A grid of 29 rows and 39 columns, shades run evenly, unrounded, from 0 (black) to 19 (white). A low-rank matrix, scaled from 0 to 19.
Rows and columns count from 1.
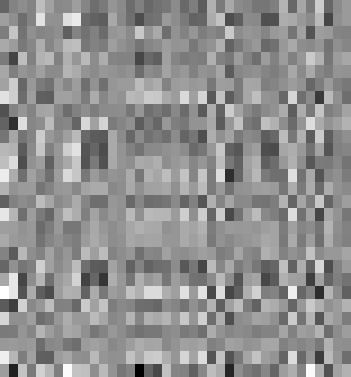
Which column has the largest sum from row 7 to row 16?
9
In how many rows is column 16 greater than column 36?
14
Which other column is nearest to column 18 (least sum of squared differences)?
17
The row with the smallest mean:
21
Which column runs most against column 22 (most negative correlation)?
5
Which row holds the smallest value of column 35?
22
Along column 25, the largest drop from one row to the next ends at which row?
24
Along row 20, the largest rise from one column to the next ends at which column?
3
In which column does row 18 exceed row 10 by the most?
2
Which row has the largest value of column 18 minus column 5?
23
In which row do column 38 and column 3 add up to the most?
10
